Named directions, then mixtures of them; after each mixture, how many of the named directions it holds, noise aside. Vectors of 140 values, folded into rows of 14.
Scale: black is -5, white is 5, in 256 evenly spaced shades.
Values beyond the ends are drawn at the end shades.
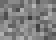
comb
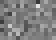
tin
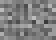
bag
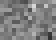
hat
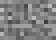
one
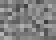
three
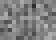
four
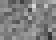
one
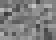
four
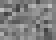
four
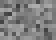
four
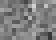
one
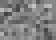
four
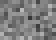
one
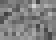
three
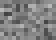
four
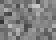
two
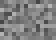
three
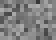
four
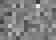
one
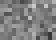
one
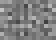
one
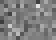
one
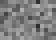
two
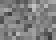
two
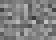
one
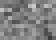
three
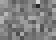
three
